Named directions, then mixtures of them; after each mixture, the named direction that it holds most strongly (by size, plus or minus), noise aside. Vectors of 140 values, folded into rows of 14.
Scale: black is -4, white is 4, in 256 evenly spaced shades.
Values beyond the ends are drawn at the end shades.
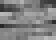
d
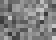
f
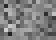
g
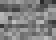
d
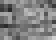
d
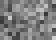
f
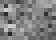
g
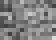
f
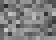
g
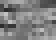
d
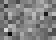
g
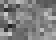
g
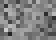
g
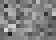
g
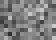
f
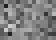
g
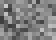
g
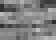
d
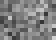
f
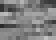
d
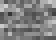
d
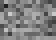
g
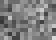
f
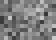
f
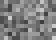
f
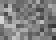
f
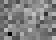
f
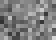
f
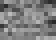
d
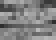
d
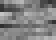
d
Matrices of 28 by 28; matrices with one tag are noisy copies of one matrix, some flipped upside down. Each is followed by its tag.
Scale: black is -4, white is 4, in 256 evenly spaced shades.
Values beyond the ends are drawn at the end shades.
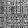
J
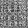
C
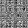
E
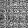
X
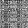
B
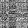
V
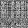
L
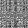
E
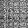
X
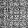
X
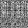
L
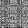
B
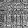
J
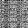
B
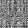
E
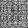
C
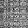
X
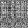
L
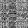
V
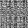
E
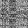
V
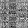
V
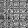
X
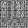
L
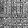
J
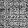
X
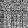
J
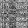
V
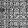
X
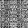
B
